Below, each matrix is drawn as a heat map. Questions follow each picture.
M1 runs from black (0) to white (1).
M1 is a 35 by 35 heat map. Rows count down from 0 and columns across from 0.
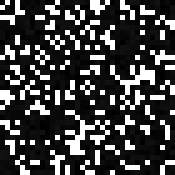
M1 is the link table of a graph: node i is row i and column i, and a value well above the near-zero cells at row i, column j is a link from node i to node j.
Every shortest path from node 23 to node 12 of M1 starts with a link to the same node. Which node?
node 15
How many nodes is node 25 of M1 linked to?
10
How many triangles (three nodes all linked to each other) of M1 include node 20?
8
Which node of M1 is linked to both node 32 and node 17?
node 34
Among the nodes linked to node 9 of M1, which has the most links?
node 19
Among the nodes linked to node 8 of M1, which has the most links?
node 3
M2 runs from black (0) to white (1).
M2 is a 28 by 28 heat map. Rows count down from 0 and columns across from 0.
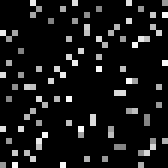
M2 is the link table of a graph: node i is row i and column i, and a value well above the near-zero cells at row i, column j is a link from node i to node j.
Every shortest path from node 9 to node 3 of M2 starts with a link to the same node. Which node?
node 16
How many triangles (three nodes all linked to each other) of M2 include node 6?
5
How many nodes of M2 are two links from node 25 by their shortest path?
7
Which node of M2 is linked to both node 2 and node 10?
node 27
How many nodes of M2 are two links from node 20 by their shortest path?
6
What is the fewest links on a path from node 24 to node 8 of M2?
6
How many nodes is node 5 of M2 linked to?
5
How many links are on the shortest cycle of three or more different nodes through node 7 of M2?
6
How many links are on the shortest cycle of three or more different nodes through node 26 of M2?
3
